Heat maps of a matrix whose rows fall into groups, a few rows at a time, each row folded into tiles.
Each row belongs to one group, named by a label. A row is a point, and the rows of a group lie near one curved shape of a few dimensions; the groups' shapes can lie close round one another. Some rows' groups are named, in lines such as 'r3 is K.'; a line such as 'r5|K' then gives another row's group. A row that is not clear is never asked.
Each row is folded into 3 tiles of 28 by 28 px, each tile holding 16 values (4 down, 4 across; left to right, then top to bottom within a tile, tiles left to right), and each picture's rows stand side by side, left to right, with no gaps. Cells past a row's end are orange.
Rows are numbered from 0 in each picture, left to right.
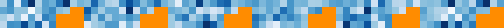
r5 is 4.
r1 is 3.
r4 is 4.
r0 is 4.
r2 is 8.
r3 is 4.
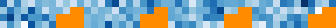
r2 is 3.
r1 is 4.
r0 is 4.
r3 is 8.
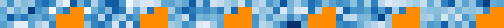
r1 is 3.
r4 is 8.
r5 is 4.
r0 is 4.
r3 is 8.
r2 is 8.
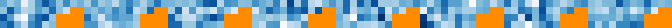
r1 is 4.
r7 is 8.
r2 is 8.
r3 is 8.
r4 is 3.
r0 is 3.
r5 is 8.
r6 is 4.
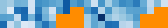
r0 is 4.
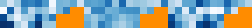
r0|8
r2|8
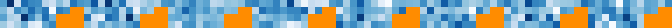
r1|3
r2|8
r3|8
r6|3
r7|4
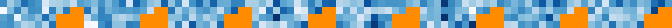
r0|3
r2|4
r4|8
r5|3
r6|8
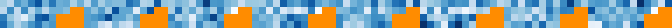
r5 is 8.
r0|8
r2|8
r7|8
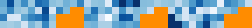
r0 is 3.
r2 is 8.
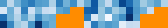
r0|8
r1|3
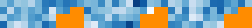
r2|3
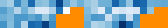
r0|8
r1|8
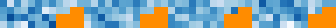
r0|4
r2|8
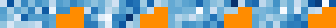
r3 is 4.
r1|3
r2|4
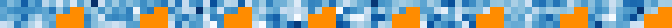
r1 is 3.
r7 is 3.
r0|8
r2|4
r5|4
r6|8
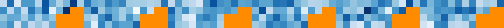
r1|3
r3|3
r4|4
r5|8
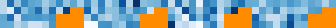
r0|3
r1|8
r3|8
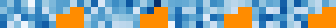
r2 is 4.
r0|4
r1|4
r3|4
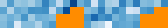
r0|4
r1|4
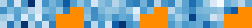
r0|4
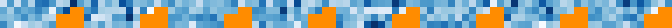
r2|4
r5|4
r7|8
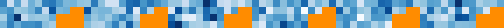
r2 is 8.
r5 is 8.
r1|3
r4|3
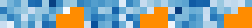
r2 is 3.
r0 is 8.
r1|4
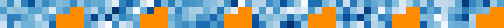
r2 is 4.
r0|4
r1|4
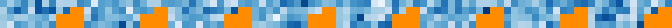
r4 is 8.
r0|8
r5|8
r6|3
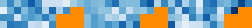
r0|3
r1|4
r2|4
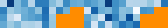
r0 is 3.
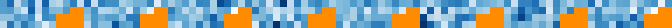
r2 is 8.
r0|4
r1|4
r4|8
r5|8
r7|4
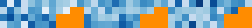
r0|4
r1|8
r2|4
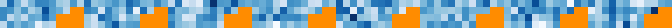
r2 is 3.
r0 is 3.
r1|3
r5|4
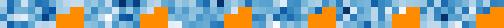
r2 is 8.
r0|3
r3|4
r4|3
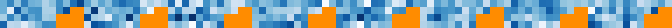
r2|4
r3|4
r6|3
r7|8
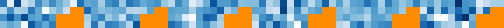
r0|4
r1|4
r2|3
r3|4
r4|8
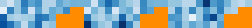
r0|8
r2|8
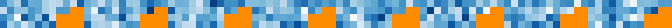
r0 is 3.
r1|4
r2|3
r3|3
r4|3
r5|3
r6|4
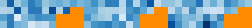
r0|3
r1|4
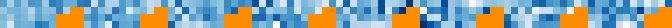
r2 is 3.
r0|8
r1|4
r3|4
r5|8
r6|8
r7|8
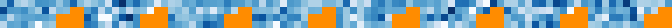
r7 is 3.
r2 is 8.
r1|8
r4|3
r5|4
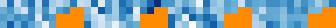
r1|4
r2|4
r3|8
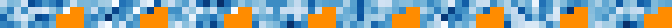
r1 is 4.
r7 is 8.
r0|8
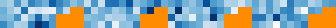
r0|8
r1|4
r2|3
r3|4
